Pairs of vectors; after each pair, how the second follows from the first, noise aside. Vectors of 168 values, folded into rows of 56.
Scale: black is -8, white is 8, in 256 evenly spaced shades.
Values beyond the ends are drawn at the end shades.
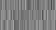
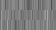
partly zeroed.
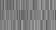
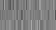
partly zeroed.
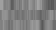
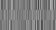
sign-scrambled.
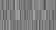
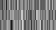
reversed, scaled up.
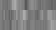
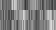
scaled up.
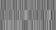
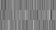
partly zeroed.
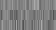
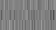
partly zeroed.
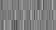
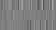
partly zeroed.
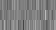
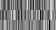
wrapped around, negated, scaled up.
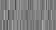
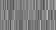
reversed, negated.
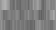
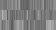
reversed.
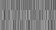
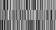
reversed, scaled up.
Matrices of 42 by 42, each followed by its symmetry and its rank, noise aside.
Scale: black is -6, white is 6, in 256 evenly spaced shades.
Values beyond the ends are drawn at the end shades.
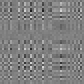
no symmetry, rank one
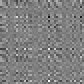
no symmetry, rank two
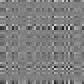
no symmetry, rank one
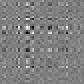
symmetric, rank one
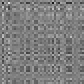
no symmetry, rank two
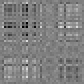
symmetric, rank one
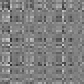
no symmetry, rank two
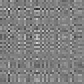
no symmetry, rank two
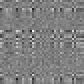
no symmetry, rank one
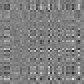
symmetric, rank one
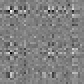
no symmetry, rank two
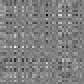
antisymmetric, rank two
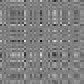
symmetric, rank one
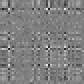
symmetric, rank one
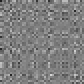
symmetric, rank three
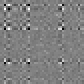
symmetric, rank one
